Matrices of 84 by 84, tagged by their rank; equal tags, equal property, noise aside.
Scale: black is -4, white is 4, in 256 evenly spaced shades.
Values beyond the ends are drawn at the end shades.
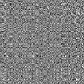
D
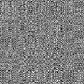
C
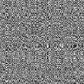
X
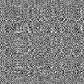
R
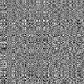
X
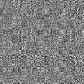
C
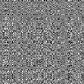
X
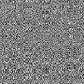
D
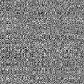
D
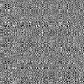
X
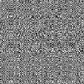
C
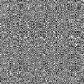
X
